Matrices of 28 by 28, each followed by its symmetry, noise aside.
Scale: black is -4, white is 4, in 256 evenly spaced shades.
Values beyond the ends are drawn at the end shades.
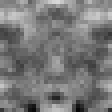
mirrored left to right.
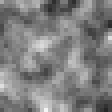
no symmetry.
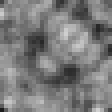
symmetric across the other diagonal.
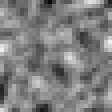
antisymmetric.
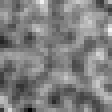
antisymmetric.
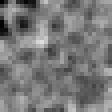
symmetric.
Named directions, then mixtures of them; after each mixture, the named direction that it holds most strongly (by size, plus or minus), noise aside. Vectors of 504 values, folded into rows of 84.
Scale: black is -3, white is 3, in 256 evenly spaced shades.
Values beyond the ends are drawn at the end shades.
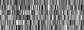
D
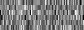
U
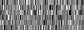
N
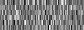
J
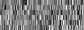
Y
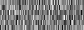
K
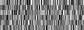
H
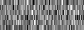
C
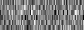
U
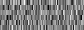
H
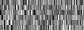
Y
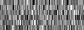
C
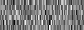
J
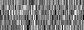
U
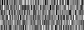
N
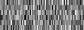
U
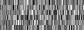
C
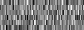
C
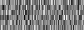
H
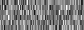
N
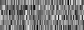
U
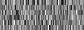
J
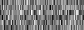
N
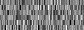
D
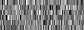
N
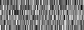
K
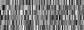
U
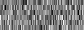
Y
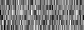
U
